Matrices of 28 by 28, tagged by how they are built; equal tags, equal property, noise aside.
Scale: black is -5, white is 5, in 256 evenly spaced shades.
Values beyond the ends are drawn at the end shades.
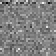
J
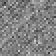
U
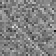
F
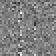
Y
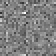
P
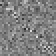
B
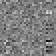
P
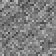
U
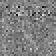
J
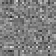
P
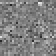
J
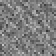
F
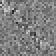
B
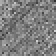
U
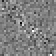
B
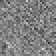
F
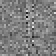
Y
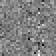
Y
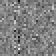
Y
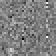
Y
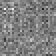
P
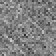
F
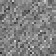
U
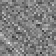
F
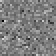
J
